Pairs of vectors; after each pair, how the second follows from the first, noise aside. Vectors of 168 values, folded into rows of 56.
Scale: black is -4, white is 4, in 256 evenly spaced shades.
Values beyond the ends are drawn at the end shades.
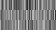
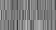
reversed, negated, shrunk.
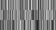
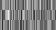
wrapped around, negated.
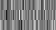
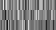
wrapped around.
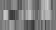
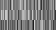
shuffled.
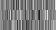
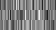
negated.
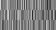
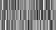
shuffled.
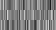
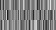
negated.
